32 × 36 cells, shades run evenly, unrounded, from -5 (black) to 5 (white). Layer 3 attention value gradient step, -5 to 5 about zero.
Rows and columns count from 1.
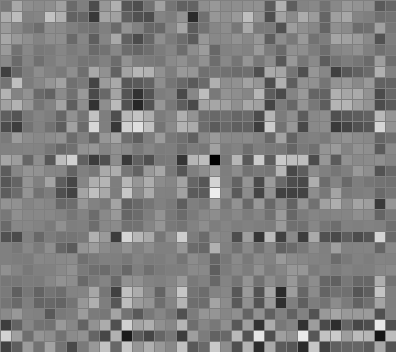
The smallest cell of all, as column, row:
20, 15
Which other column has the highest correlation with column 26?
4
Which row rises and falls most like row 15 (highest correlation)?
25
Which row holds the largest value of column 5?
2
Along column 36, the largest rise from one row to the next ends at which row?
31
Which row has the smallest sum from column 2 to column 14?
9
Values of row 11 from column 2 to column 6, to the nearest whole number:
-2 0 0 0 -1
